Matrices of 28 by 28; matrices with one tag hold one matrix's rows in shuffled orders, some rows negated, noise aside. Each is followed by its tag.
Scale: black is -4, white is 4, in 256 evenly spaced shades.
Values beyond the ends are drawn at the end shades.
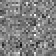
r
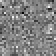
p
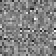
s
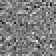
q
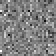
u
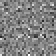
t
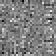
p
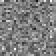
q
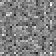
q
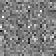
t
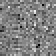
r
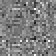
r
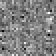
p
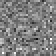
q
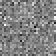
s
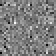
u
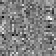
p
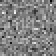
q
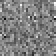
s
